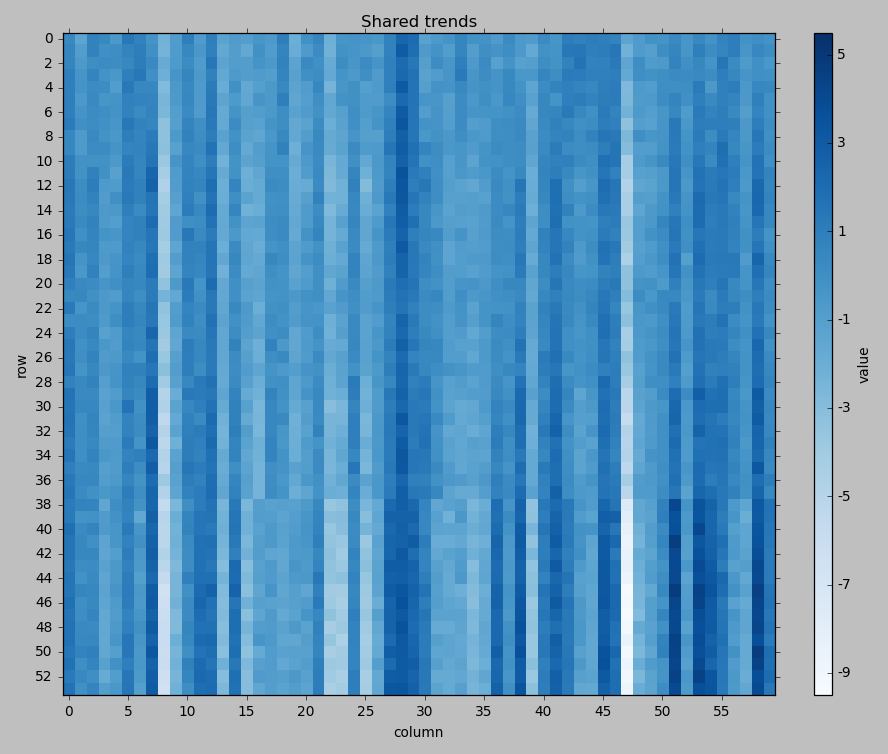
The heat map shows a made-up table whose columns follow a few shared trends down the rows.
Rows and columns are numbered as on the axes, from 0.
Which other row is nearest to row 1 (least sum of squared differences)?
5
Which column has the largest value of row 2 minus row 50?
47
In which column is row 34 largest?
28
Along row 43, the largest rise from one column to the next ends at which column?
48
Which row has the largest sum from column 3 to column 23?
2
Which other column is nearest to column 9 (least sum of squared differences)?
34
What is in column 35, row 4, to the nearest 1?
0
